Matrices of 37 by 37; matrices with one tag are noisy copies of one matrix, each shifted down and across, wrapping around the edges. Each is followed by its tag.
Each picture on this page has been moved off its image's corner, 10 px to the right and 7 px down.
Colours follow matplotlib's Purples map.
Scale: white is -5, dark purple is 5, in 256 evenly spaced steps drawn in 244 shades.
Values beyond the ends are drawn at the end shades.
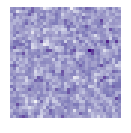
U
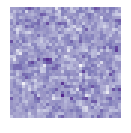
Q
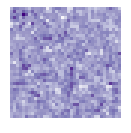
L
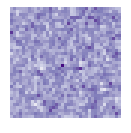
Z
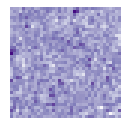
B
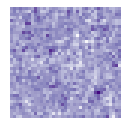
B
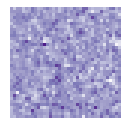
Z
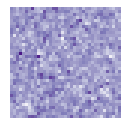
Z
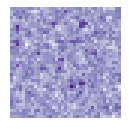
L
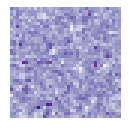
L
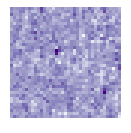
B
